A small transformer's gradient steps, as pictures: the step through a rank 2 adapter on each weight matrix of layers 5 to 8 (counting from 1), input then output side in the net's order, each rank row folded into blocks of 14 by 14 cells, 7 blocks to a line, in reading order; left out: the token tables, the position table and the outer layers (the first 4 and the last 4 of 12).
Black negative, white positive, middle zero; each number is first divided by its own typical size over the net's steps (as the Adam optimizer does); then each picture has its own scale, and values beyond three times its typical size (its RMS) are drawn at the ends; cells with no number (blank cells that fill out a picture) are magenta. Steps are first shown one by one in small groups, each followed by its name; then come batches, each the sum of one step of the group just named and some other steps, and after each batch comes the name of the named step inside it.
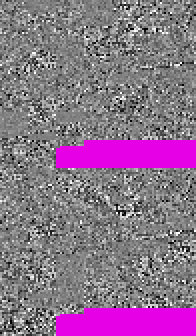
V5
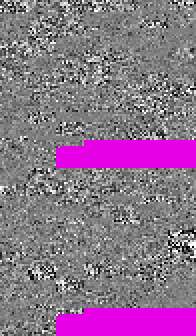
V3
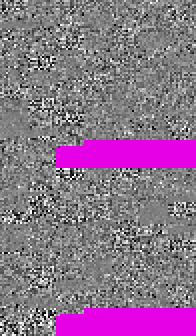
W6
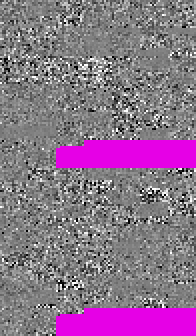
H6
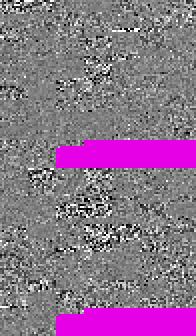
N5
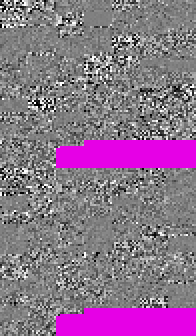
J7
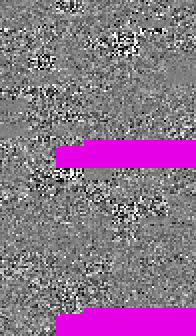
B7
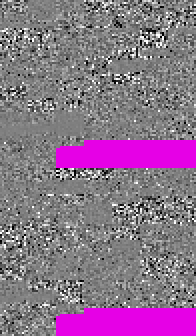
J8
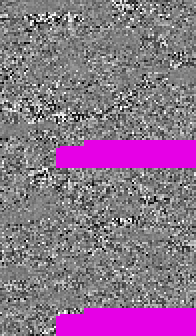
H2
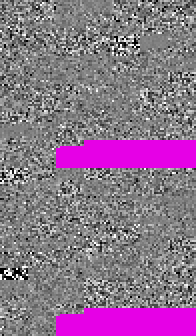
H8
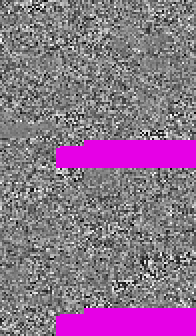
H6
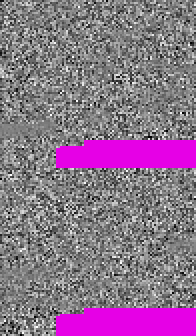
J8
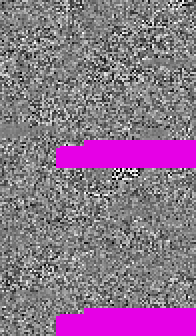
W6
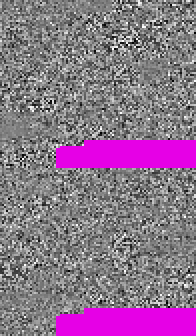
H8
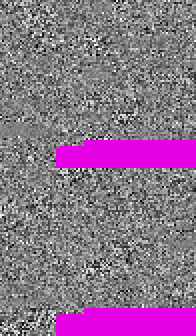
V5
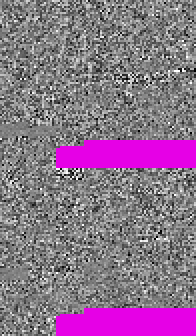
W6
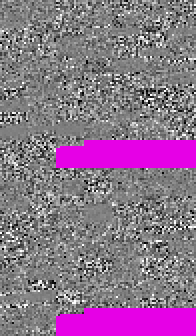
J8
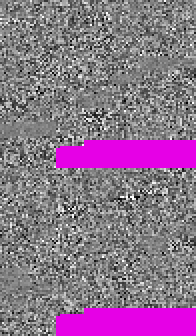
H6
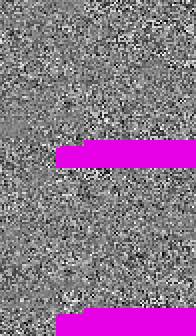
V5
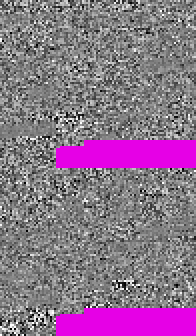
H6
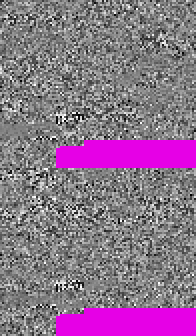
H2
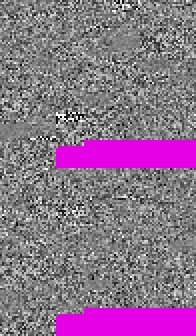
H2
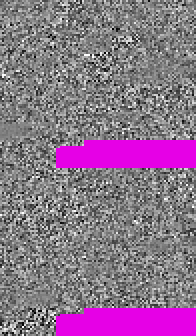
J7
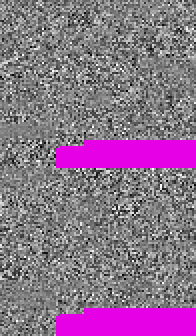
V5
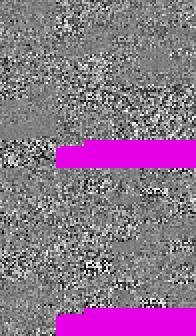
H6
